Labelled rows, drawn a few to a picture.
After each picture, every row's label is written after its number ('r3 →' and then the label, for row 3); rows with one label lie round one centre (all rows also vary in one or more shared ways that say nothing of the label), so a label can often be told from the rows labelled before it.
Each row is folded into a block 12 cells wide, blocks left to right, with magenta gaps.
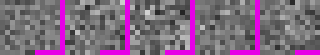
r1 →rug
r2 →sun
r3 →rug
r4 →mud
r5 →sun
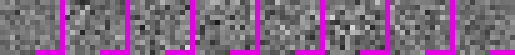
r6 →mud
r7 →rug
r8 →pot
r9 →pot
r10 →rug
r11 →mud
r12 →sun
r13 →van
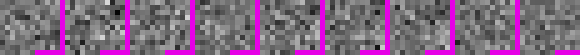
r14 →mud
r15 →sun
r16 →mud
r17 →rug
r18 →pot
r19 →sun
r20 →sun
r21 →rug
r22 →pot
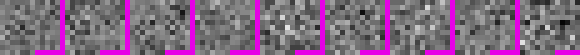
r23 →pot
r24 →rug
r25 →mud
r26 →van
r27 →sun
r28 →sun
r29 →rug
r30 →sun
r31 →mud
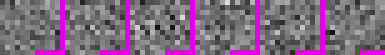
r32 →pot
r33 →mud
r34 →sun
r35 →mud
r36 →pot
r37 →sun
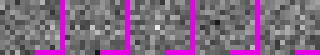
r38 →mud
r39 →mud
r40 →rug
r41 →pot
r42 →mud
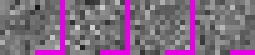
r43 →van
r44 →mud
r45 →rug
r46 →rug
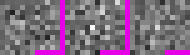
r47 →rug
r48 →van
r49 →rug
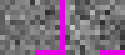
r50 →sun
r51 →mud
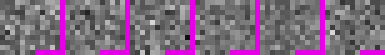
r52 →rug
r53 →van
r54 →sun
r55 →pot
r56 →rug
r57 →mud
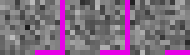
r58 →mud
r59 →mud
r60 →pot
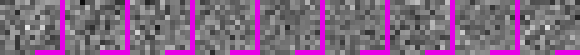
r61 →pot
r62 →mud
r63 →mud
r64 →rug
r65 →rug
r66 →van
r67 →van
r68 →van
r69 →rug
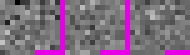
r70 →mud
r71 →van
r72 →sun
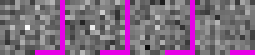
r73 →rug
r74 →van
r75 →pot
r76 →rug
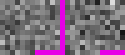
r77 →van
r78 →pot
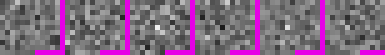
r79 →pot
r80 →van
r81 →mud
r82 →mud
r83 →pot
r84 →mud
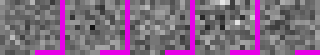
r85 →mud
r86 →van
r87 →mud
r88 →van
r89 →van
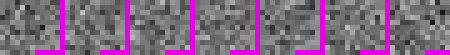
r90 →rug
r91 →pot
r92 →pot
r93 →mud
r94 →van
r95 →rug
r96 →sun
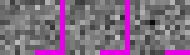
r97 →rug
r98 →sun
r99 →pot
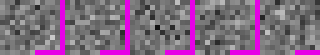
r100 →van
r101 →pot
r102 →rug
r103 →van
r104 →sun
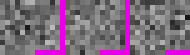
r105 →sun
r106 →rug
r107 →pot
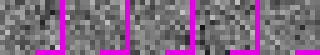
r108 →sun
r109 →van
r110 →pot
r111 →rug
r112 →mud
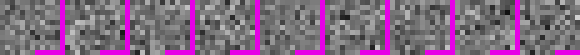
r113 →rug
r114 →pot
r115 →sun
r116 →sun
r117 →rug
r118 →mud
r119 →rug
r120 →sun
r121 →mud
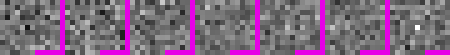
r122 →rug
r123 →sun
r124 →mud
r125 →sun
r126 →pot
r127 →rug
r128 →pot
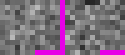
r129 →mud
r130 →pot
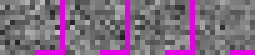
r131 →sun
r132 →van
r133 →van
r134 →sun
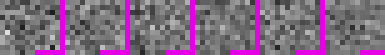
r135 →pot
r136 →van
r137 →rug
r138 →rug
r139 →mud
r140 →van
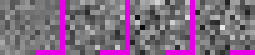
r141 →van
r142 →rug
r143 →van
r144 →pot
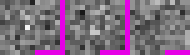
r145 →pot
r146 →mud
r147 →van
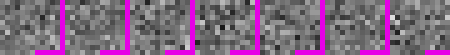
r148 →sun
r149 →van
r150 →van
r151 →sun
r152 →mud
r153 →van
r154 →pot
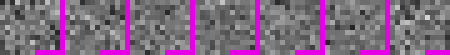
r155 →pot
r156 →sun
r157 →rug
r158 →van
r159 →mud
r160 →sun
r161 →mud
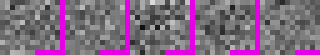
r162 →van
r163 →van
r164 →van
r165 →van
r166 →mud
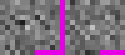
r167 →pot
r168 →rug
